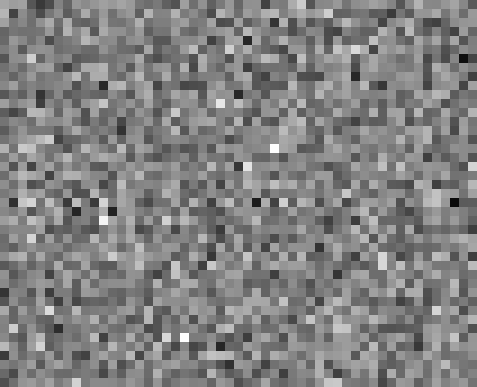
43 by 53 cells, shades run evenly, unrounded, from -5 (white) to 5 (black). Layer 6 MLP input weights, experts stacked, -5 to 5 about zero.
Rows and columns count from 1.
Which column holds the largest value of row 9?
40
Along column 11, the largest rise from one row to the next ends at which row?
23
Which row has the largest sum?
26
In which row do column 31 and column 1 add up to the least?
17
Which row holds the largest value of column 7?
37
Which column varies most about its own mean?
12
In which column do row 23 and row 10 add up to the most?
29
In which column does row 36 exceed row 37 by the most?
2
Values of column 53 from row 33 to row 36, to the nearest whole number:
-1 1 0 -2
